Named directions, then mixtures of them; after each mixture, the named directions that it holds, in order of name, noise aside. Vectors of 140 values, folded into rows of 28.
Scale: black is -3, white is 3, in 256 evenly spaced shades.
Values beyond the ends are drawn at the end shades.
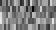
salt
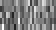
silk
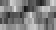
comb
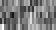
comb, silk.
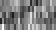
comb, silk.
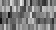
comb, salt.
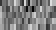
comb, salt.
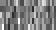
salt, silk.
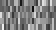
salt, silk.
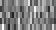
silk.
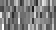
salt, silk.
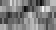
comb.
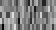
silk.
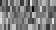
salt.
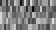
salt.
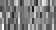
salt, silk.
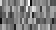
salt, silk.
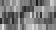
comb, silk.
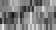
comb, silk.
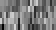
comb, silk.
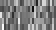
salt, silk.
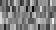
salt.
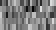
comb, salt.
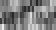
comb, silk.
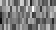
salt.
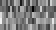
salt.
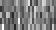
silk.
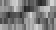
comb.
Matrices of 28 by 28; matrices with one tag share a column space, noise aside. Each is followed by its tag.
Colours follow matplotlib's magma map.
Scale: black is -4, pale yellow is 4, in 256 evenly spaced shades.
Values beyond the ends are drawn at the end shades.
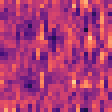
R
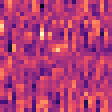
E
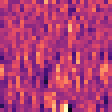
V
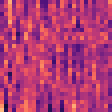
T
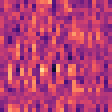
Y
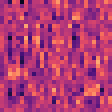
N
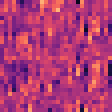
Y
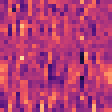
V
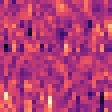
E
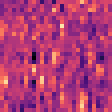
V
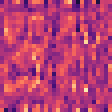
Y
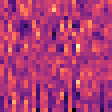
E
